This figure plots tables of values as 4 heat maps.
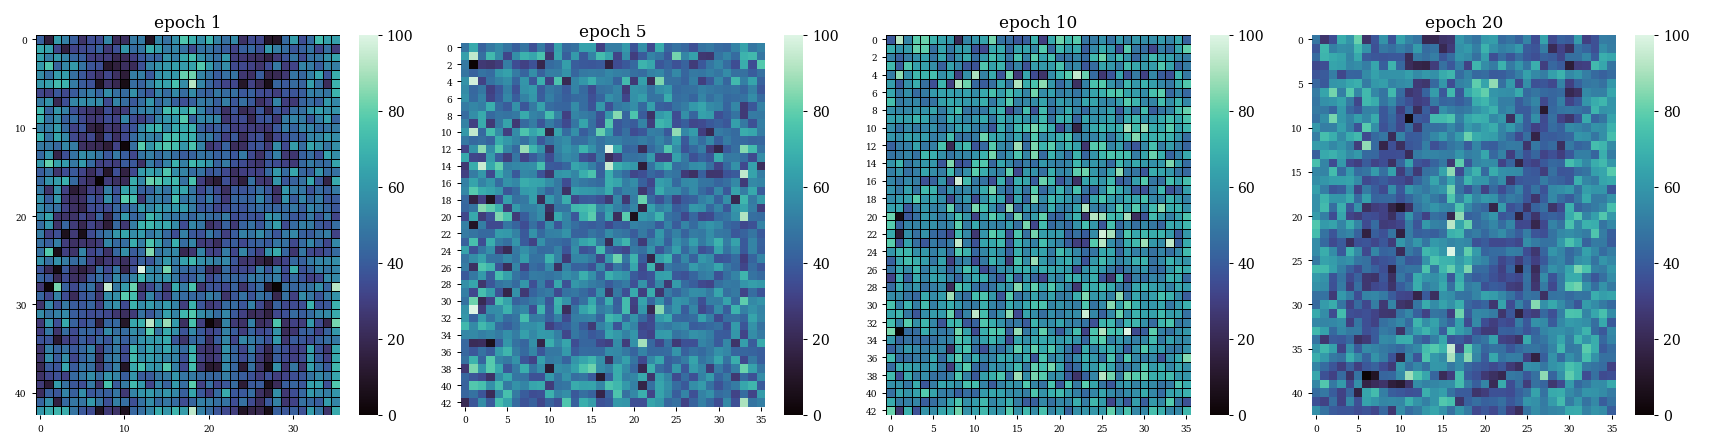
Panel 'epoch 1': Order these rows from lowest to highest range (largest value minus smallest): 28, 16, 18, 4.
18, 4, 16, 28
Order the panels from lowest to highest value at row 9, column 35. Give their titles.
epoch 1, epoch 5, epoch 20, epoch 10
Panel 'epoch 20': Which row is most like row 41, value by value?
4
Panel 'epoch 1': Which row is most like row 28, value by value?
39
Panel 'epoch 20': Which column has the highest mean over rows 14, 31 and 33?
17
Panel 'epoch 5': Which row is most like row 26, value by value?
29
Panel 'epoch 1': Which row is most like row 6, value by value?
38
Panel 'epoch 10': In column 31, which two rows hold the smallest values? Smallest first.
1, 8
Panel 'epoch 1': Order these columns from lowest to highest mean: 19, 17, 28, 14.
28, 19, 17, 14
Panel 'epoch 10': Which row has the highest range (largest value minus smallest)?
33
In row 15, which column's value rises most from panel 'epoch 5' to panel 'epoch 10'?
27
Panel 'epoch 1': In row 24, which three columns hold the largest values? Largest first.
13, 1, 28
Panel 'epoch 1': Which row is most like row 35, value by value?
36
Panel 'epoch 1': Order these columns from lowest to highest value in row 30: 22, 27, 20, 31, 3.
27, 20, 31, 22, 3
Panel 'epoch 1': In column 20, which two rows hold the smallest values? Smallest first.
32, 37
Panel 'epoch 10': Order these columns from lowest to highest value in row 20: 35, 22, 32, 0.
32, 22, 35, 0
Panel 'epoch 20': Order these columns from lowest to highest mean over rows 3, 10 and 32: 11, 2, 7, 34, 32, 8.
11, 8, 32, 7, 2, 34
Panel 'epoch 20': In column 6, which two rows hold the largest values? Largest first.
12, 10
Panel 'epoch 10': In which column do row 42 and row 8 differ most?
14
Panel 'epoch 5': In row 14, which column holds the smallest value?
21
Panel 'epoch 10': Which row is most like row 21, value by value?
36
